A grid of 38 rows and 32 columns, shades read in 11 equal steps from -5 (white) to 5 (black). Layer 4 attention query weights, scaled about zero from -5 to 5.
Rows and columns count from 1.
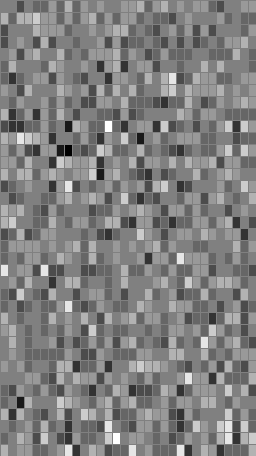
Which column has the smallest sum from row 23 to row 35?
9
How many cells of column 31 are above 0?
17
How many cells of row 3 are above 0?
9
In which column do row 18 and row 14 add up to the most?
13
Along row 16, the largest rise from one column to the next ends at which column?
10
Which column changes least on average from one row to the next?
25
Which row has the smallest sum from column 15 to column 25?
8
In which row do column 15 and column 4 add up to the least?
37
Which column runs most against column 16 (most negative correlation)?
18
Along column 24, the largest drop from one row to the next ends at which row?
32
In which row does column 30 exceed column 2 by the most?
19
